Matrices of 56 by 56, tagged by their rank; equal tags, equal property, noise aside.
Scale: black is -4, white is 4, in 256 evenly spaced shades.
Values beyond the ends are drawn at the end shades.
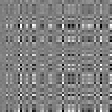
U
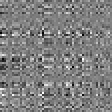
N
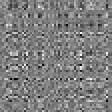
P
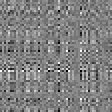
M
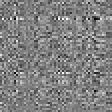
P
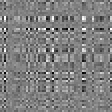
U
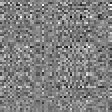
P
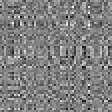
N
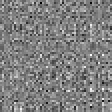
P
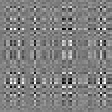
U
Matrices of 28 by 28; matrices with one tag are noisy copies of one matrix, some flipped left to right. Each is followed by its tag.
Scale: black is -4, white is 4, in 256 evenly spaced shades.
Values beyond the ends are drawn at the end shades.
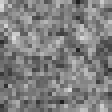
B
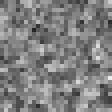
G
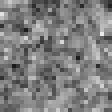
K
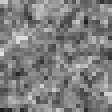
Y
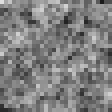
Y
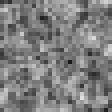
Y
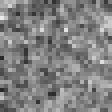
K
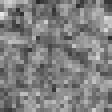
K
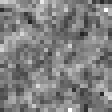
Y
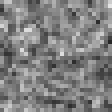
B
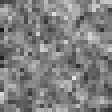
Y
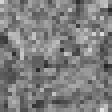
B
